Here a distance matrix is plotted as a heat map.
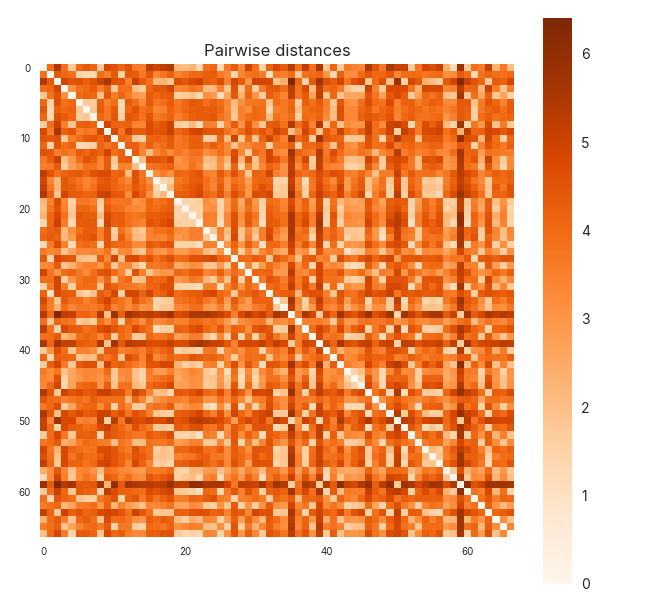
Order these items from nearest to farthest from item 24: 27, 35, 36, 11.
36, 11, 27, 35
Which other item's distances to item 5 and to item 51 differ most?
46
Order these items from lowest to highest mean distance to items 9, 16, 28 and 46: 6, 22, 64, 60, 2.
2, 6, 64, 22, 60
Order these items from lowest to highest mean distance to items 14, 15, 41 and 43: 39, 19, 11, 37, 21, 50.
11, 19, 37, 21, 50, 39
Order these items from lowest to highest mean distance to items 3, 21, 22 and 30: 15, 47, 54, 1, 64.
64, 47, 1, 15, 54
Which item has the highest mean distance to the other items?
59
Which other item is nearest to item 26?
43
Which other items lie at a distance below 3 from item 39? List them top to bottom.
9, 35, 50, 59
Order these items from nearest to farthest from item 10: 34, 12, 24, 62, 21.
24, 62, 34, 12, 21
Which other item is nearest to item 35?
50
